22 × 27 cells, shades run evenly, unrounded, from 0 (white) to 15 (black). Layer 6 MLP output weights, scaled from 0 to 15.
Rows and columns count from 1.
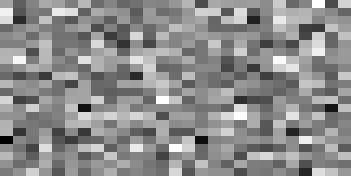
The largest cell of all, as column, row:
1, 18
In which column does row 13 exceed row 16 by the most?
20
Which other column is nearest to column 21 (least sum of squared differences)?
9
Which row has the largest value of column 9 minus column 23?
5
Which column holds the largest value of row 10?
11
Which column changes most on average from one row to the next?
7
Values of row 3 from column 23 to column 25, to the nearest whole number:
4 4 7
